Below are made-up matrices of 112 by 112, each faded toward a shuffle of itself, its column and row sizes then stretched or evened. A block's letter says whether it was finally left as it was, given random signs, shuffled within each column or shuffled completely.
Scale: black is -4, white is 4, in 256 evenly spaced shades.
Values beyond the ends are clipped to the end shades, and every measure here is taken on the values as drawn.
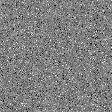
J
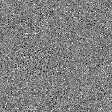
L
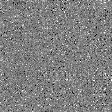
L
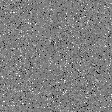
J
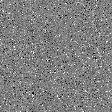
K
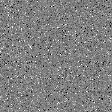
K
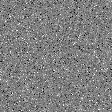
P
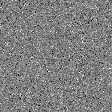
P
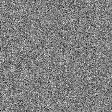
J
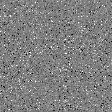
L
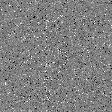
K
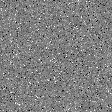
P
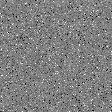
J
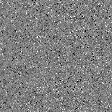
L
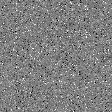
J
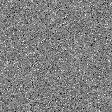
P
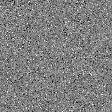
J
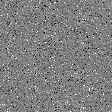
K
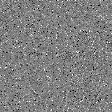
L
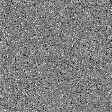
J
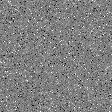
P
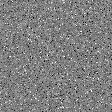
P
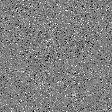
K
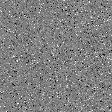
J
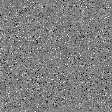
K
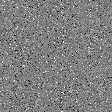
J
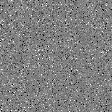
L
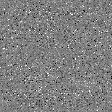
L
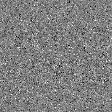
K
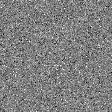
J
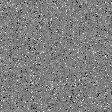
J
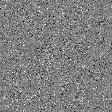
J
